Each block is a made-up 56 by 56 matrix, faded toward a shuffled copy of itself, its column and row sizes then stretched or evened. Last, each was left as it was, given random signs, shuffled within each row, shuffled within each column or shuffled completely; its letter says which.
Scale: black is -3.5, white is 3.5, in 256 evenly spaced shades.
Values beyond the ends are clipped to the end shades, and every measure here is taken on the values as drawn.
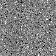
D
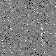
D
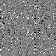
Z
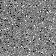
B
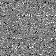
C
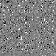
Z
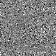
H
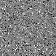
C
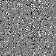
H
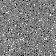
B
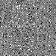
Z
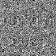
Z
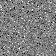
B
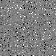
H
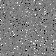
D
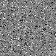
D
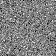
B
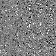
D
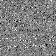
C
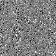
D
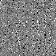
D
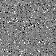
C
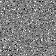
C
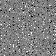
D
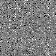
H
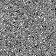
B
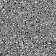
C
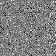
D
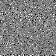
C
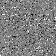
C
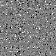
H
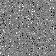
D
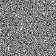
D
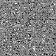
H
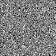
H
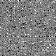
Z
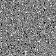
D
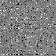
Z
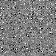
H
